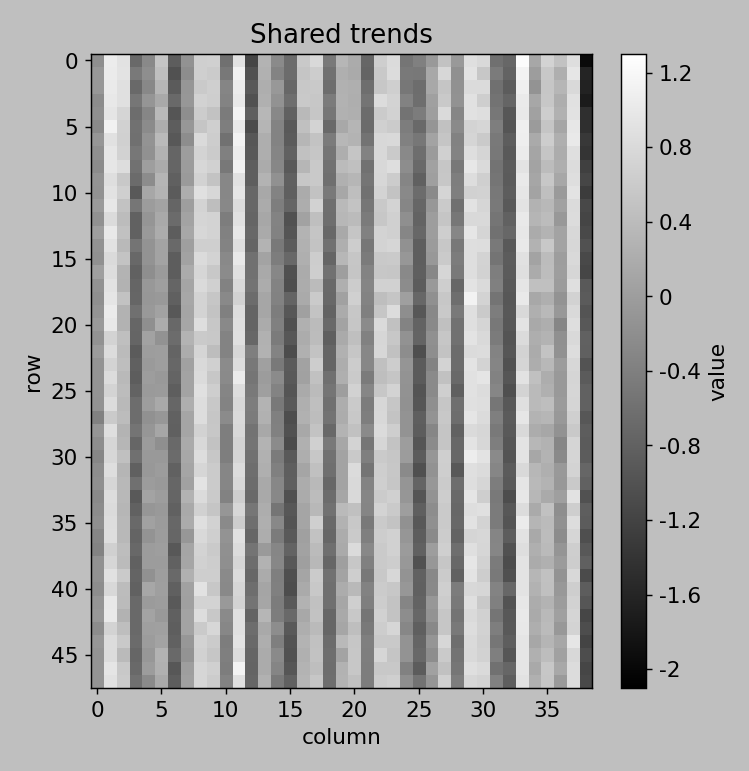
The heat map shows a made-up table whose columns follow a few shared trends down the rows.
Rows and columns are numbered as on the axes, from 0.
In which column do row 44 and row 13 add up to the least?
38
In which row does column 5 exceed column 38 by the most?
0
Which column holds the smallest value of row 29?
15
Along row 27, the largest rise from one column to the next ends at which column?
33
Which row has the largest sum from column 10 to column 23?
3
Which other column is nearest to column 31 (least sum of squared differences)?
21
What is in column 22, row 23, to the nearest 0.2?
0.4
